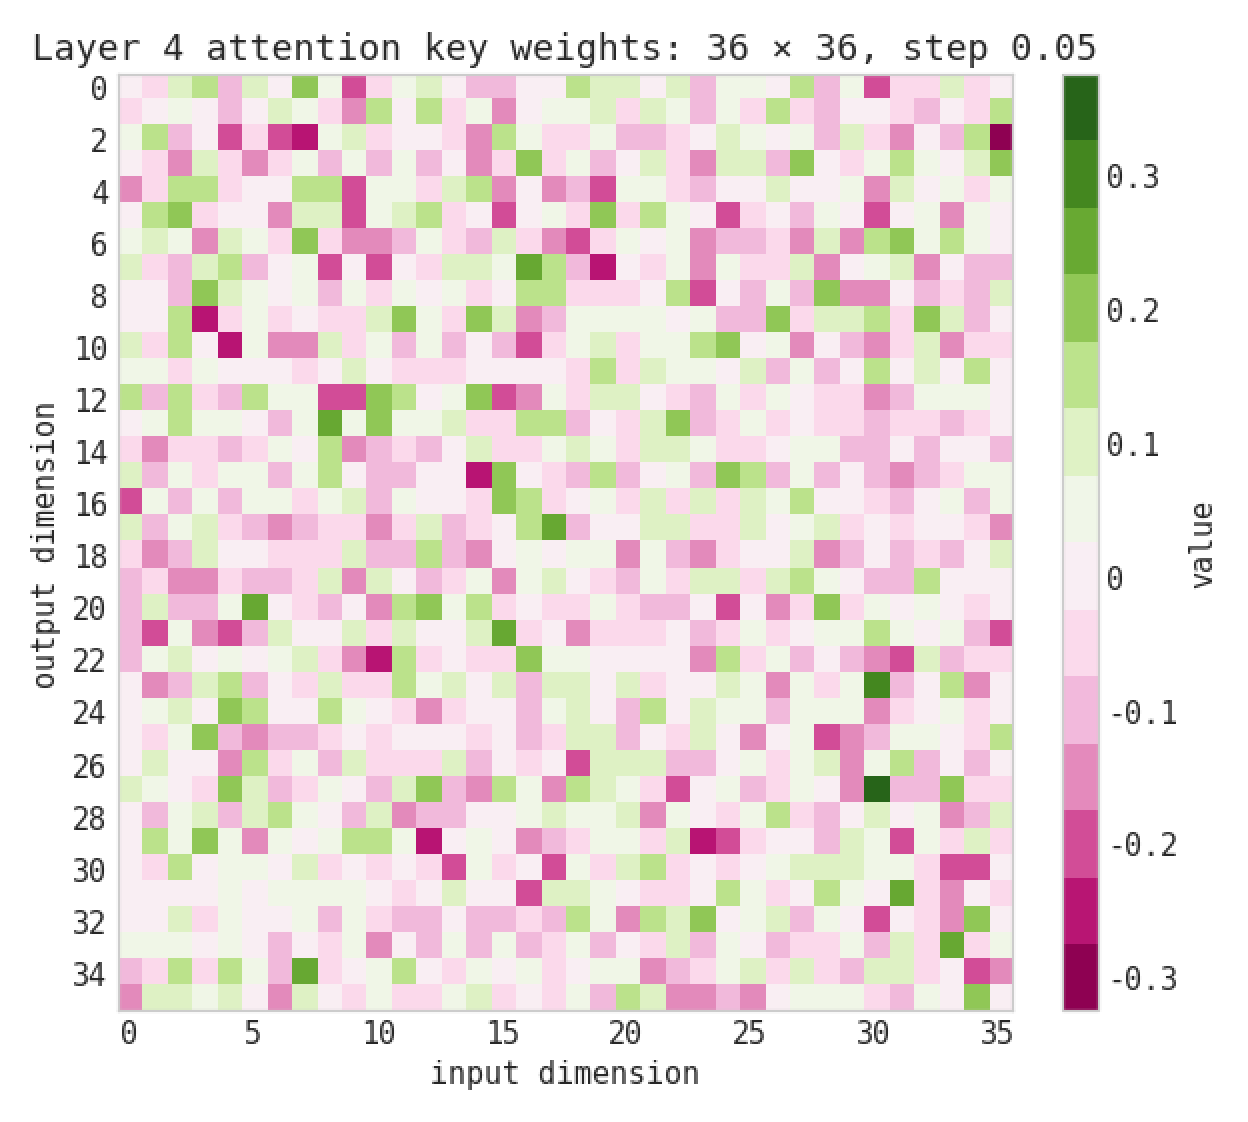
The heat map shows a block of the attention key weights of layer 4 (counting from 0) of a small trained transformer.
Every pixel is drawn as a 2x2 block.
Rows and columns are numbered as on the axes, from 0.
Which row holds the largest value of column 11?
9
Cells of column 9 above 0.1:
1
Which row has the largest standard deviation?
27
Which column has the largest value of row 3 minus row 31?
16
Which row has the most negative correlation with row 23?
32
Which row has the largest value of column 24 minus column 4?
10
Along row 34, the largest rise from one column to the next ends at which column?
7
